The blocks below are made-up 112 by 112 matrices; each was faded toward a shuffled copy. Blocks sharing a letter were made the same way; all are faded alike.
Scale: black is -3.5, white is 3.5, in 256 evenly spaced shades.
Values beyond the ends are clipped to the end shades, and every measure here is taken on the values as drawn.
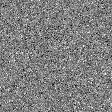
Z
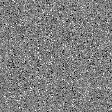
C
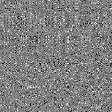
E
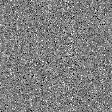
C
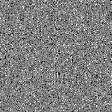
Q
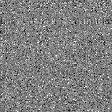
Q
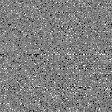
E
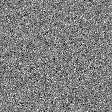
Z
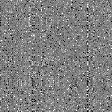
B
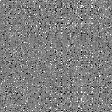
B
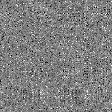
Q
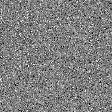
C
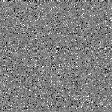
E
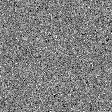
Z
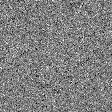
Z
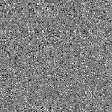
Q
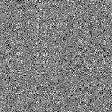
Q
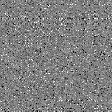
E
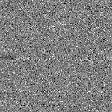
Q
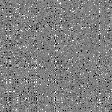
B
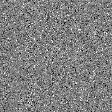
C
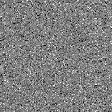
Q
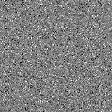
Q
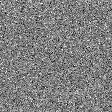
Z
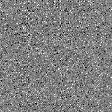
Q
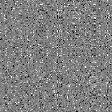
B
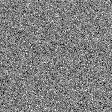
Z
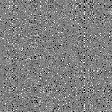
B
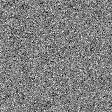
Z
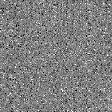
Q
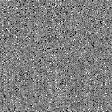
Q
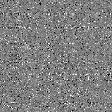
E
